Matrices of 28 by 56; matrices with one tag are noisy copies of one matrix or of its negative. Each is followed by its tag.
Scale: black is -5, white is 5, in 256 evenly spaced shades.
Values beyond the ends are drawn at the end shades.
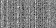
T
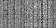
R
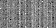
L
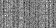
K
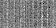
R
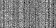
K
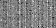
L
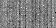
L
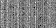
T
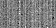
L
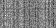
K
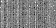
T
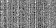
T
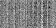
R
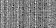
T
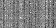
K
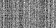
K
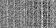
R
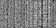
R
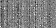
T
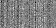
T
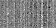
R
